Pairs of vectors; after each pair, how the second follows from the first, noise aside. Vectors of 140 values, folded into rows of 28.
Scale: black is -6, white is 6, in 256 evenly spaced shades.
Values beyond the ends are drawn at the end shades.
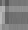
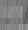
reversed, negated, shrunk.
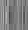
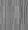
reversed, negated, shrunk.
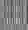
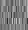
sign-scrambled.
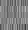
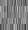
copied.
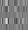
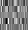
negated, scaled up.
